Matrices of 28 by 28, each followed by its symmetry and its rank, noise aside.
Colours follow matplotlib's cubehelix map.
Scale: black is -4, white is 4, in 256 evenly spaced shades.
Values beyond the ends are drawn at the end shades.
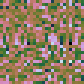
no symmetry, rank four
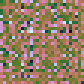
symmetric, rank six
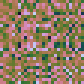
no symmetry, rank four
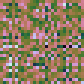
no symmetry, rank four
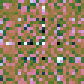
symmetric, rank three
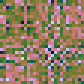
symmetric, rank three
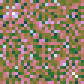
symmetric, rank six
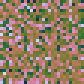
antisymmetric, rank six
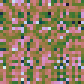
antisymmetric, rank four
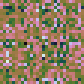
no symmetry, rank four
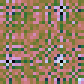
symmetric, rank three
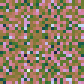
no symmetry, rank four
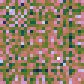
symmetric, rank six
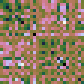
symmetric, rank four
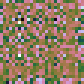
antisymmetric, rank four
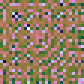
symmetric, rank four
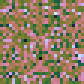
no symmetry, rank six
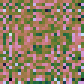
no symmetry, rank three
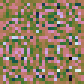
antisymmetric, rank six
